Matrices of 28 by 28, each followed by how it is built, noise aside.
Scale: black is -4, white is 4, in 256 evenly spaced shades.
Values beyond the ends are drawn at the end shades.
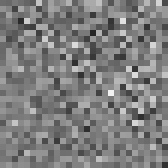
upper triangular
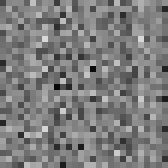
repeating rows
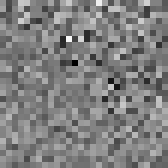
upper triangular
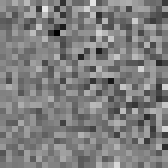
upper triangular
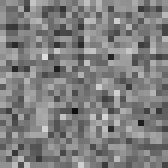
blocks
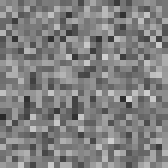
repeating columns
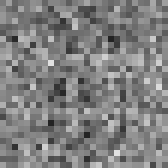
blocks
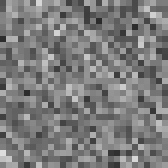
Toeplitz
